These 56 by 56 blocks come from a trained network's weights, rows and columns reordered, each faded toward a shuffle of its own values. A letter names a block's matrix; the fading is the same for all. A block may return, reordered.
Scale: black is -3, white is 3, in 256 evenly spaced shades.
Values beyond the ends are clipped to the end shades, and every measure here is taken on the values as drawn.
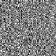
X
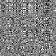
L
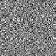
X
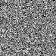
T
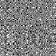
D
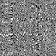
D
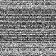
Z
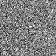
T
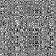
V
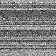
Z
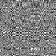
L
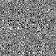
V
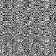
V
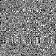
D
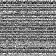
Z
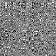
D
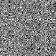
D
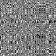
V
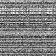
Z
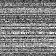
Z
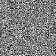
D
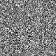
T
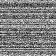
Z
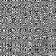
V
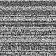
Z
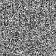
T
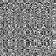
L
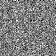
T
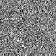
X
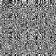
L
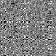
D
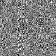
X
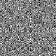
X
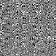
D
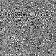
D
